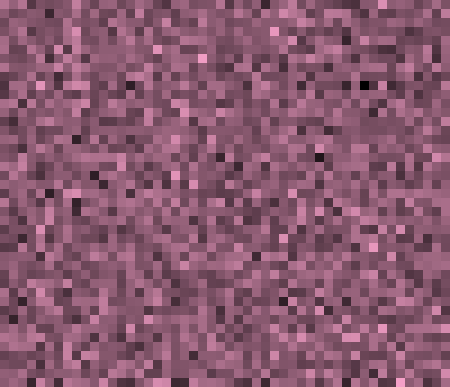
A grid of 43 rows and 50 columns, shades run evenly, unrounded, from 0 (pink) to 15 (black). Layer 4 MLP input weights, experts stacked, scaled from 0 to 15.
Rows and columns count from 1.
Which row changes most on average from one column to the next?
43
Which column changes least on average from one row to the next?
24
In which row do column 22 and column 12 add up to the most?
14
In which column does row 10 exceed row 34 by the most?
41
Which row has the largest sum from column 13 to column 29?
26
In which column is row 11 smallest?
35
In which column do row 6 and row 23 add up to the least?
18
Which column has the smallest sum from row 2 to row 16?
9
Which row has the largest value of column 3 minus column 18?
34
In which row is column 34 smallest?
38
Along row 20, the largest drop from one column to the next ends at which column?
20
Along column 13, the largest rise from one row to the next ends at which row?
4
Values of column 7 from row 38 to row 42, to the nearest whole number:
8 9 8 8 6
